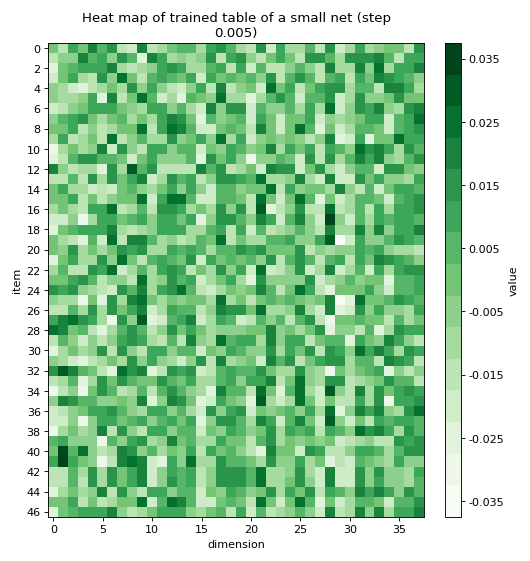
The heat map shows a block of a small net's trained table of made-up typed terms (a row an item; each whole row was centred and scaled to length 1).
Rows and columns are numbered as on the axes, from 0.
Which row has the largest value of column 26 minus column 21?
40
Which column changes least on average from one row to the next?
24
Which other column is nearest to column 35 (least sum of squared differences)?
17
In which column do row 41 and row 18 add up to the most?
1
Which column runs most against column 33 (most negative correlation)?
0
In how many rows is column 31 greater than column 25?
20
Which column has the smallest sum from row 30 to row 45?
15
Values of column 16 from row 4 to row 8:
-0.015 -0.005 0.02 0.005 -0.02
